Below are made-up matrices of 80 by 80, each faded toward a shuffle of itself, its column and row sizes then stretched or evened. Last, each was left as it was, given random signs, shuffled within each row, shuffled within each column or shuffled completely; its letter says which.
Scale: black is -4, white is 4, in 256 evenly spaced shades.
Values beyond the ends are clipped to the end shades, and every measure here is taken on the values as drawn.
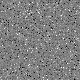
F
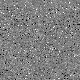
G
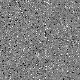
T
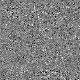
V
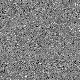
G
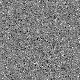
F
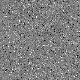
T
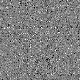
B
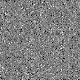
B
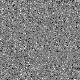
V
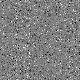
T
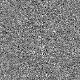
V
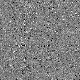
V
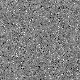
T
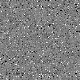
B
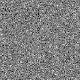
B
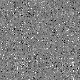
B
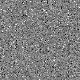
V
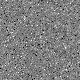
F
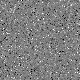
F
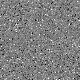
G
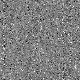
T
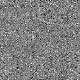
B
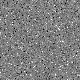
F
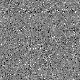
B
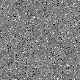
T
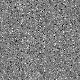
T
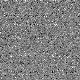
G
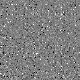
B
